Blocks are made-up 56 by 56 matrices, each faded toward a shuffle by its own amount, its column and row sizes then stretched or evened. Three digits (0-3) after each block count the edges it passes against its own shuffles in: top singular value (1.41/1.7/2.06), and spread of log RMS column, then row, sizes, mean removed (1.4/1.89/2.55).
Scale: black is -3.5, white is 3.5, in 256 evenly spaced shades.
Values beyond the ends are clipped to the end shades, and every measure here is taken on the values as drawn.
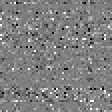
0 1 3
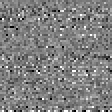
2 0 3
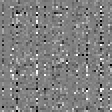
2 3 2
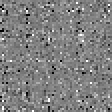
0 2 2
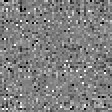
2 1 1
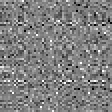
3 0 1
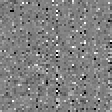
1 2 0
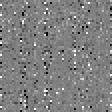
0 2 0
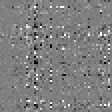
1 3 2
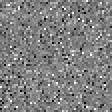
0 0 0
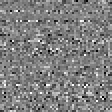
0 1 3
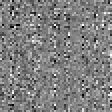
0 3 1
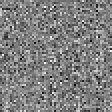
1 2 0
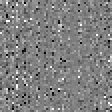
0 3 0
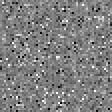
0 0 0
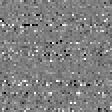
0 0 3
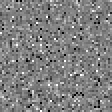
0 2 0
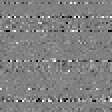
2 0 3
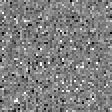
0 1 1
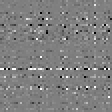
3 1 3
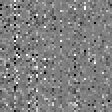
1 3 0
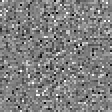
1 0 0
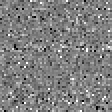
0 0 2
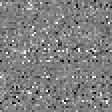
0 1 2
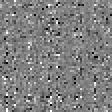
0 2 1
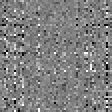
2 3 1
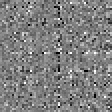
2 2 2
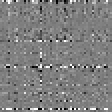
3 2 3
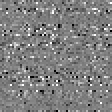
0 0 3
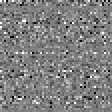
0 1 3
